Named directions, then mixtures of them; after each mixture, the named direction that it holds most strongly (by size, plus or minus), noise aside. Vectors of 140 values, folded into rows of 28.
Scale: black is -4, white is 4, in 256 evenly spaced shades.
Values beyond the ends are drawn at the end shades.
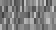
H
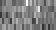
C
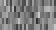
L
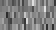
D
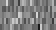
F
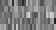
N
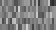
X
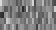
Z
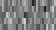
D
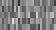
F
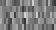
D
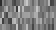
X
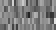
N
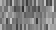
H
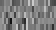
D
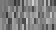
D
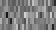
D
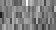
C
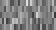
F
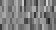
H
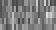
H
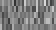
H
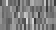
D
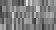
C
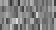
F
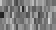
Z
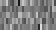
F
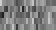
Z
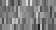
F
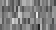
F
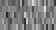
D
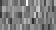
C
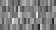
F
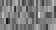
L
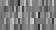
F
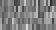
X
